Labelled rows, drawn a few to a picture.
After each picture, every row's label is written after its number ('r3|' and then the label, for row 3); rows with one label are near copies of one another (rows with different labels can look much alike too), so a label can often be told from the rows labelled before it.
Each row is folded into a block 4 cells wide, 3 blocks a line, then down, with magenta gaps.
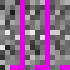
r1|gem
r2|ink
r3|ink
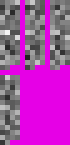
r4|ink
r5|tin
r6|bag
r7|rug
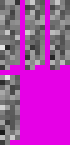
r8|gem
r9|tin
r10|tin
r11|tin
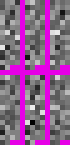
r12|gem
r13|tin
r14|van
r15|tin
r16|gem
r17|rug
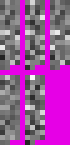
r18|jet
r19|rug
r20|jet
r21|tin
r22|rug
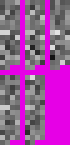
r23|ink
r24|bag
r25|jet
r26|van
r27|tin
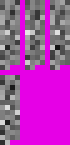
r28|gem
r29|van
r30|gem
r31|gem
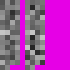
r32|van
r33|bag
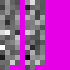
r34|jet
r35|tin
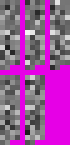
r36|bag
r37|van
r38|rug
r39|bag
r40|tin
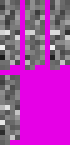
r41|jet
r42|van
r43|jet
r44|jet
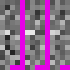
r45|bag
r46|van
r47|van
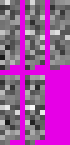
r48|tin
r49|rug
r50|ink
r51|ink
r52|ink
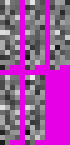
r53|rug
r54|tin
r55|gem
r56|rug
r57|tin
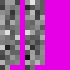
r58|gem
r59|tin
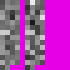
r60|van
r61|rug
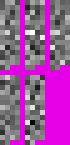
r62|gem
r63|ink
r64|jet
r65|tin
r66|gem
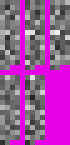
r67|bag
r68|van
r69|ink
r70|rug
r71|rug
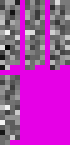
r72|gem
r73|van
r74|rug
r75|jet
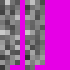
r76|rug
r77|tin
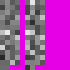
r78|jet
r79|rug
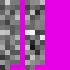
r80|rug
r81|ink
